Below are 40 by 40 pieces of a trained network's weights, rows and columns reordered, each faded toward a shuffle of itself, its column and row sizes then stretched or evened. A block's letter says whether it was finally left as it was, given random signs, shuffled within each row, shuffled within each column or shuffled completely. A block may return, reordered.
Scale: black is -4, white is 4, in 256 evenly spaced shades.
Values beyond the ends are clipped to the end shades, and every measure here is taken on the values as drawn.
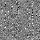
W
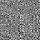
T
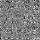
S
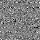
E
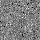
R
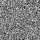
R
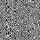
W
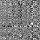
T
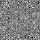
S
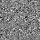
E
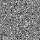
W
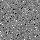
R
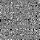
S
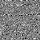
E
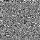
E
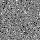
R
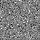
R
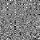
T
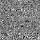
E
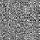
T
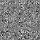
S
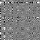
T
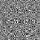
T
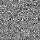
S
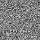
E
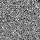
R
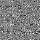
E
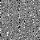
W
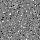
R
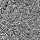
W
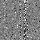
W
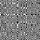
T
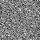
R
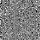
W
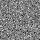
R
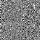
W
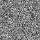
W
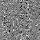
W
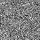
E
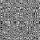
T
